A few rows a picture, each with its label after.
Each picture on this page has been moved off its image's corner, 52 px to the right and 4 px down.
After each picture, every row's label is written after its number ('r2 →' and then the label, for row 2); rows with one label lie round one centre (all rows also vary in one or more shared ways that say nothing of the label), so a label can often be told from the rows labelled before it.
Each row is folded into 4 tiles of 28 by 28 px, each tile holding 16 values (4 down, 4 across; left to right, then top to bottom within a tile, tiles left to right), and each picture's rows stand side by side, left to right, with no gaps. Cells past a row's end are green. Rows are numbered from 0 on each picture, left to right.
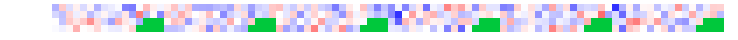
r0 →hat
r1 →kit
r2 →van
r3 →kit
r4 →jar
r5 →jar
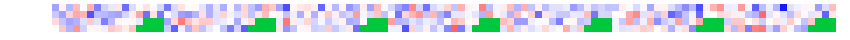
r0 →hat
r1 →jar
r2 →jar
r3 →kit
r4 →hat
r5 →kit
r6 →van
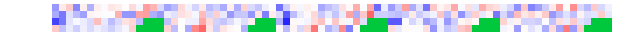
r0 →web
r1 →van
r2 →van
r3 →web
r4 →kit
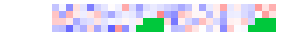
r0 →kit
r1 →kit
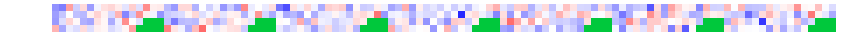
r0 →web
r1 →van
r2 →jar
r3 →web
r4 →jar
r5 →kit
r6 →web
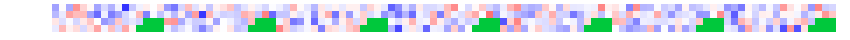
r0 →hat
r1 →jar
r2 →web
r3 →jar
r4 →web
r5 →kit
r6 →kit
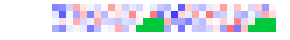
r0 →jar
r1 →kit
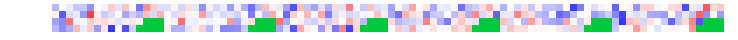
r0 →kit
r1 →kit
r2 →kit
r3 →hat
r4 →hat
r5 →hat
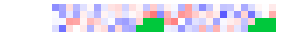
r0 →jar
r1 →kit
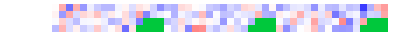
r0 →hat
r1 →van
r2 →kit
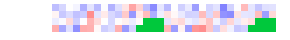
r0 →van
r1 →van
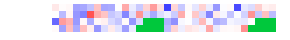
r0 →web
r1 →hat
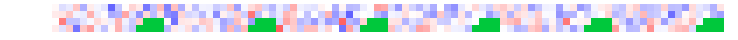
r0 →van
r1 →hat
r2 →web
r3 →van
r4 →kit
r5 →van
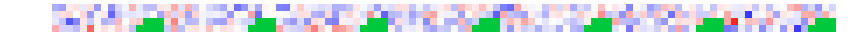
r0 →van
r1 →hat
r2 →van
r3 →web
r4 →jar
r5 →kit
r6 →jar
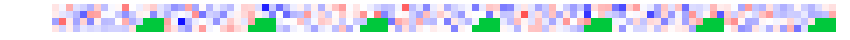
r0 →web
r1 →van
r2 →jar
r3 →web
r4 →kit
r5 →jar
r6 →kit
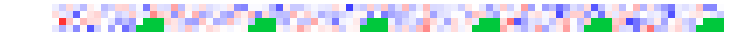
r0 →jar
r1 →hat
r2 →hat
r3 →van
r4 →van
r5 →van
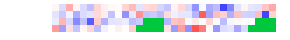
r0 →web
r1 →van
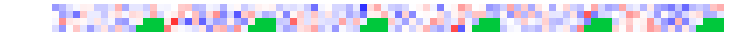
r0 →jar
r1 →web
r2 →kit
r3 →van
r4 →hat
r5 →hat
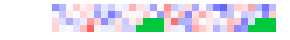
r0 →van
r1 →van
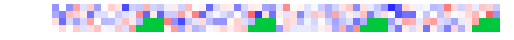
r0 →hat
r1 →hat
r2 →hat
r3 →jar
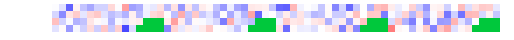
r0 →kit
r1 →hat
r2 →jar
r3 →web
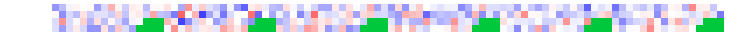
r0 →jar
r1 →hat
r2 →van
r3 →hat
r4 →kit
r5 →van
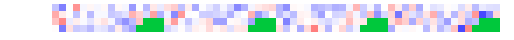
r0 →jar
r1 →hat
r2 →van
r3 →hat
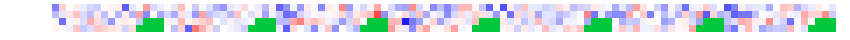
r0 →hat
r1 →van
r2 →jar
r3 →van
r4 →hat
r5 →hat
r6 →jar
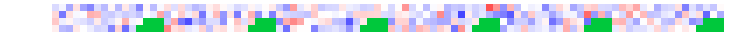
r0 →kit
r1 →web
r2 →jar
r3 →web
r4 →hat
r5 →hat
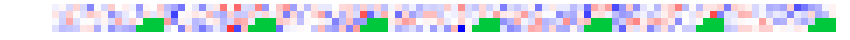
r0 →kit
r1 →kit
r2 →hat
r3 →kit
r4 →kit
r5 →jar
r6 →hat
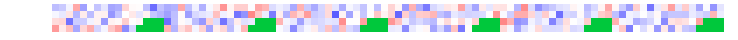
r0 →van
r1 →web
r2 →kit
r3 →kit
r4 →kit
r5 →kit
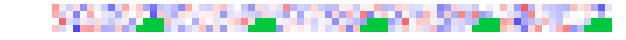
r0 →van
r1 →kit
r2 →hat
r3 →hat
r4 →van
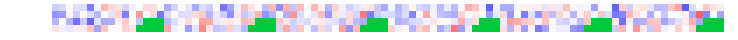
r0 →web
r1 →van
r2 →hat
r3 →van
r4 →jar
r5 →hat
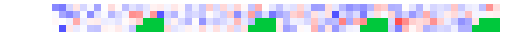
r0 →jar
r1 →web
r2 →kit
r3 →jar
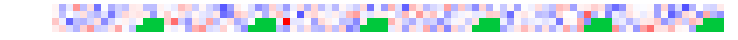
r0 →van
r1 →van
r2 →jar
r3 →kit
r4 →hat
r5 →van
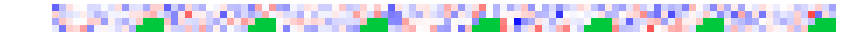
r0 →jar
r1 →kit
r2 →jar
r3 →hat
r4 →van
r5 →van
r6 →hat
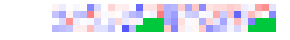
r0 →kit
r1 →web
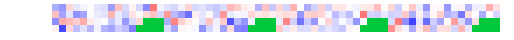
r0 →jar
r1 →jar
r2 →web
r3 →web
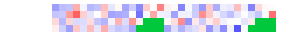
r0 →kit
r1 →kit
